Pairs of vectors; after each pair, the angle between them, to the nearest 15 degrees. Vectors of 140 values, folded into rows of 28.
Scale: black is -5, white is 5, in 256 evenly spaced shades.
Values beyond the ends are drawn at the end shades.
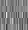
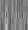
120 degrees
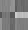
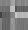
45 degrees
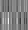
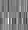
30 degrees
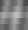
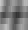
165 degrees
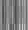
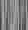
135 degrees
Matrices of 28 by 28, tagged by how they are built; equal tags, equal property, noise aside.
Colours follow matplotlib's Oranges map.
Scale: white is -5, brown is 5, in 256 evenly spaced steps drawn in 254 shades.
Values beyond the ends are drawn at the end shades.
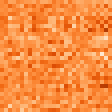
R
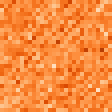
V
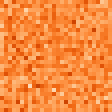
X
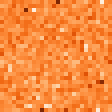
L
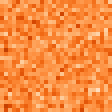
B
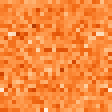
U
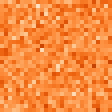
X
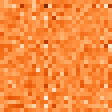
R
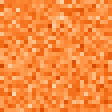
X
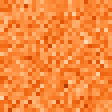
V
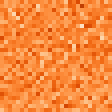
V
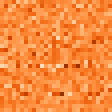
U
